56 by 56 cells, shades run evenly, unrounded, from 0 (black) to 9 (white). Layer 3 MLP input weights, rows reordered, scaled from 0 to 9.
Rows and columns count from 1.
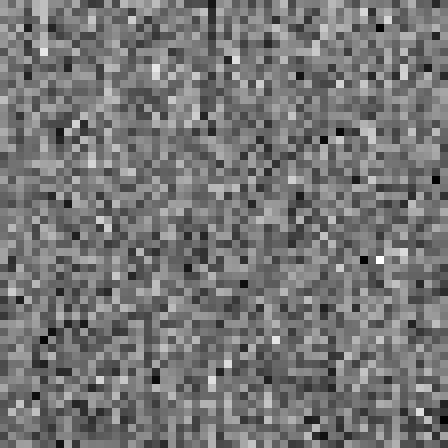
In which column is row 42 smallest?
7
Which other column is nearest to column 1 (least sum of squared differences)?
36
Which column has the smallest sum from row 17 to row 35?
34
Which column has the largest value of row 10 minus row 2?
51
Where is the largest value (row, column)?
33, 48
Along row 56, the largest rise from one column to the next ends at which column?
9
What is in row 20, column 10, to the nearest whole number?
3
